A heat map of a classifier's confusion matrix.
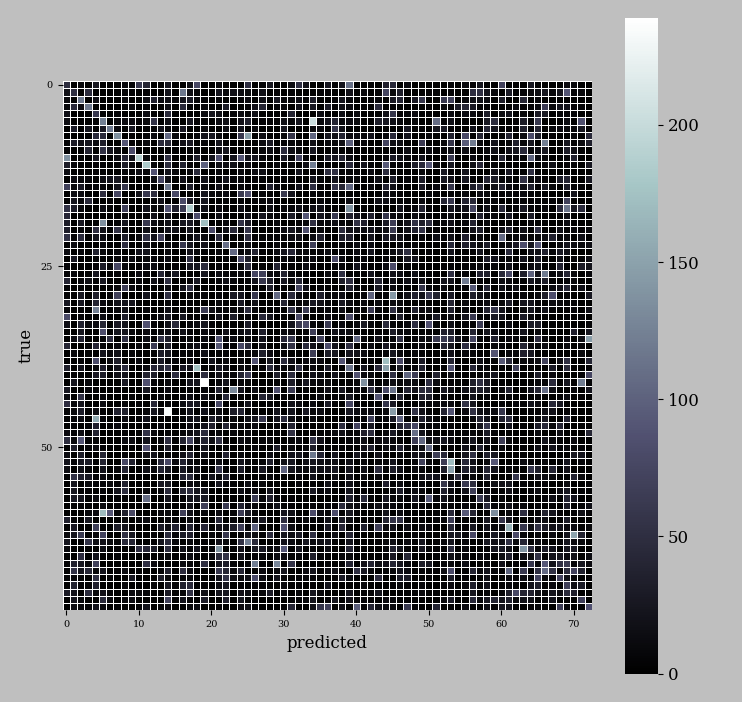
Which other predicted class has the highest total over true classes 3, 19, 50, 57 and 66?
11
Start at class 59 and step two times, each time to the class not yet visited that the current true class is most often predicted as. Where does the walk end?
34
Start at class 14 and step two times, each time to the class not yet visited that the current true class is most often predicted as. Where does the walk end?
18
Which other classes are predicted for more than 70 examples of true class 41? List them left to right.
11, 19, 71
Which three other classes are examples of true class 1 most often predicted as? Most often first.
16, 69, 44
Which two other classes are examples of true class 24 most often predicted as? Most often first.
37, 17
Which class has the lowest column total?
54
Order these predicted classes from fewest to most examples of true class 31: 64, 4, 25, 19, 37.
37, 64, 25, 19, 4
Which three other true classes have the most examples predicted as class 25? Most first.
7, 63, 15
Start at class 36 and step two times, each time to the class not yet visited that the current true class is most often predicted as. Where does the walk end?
60
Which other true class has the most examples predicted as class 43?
61
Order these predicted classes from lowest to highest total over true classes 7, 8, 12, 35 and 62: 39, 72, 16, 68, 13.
68, 16, 13, 39, 72
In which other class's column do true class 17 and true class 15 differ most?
39
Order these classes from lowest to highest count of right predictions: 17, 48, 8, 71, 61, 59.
71, 8, 48, 59, 61, 17
